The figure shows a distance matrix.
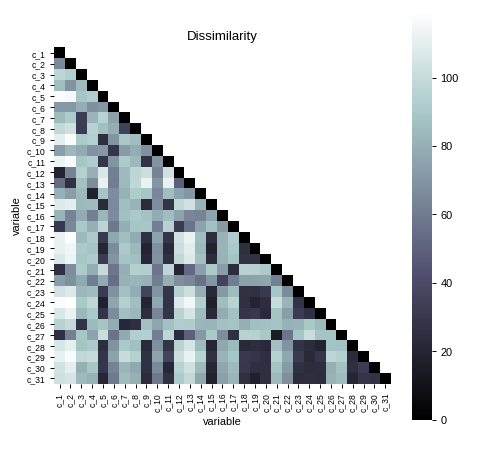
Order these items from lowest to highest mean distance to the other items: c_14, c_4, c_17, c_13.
c_17, c_14, c_4, c_13
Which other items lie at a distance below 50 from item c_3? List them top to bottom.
c_7, c_8, c_26
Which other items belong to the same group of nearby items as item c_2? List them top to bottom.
c_13
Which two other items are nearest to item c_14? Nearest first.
c_4, c_22
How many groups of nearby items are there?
7
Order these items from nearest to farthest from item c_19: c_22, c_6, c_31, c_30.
c_31, c_30, c_6, c_22
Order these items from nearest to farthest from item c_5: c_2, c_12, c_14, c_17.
c_14, c_17, c_12, c_2
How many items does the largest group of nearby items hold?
14
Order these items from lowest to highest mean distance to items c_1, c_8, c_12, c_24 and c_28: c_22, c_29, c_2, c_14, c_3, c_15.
c_15, c_29, c_22, c_3, c_14, c_2
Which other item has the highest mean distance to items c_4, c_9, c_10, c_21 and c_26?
c_2
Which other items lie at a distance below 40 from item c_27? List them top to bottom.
c_1, c_12, c_17, c_21
